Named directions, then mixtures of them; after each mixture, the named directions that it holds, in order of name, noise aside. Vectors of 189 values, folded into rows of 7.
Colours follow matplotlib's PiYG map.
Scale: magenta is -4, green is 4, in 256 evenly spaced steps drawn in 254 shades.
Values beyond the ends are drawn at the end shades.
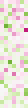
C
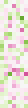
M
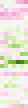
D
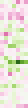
D, M.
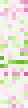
D, M.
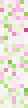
C.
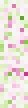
M.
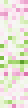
D, M.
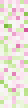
C.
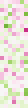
C.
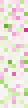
C.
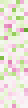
C, M.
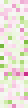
D, M.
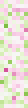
C, M.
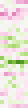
D.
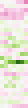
D.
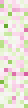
C, M.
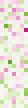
C.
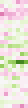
D.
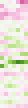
D.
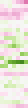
D.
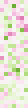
C, M.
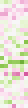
D, M.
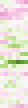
D.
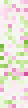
D, M.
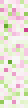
C.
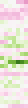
D.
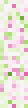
M.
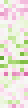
D, M.
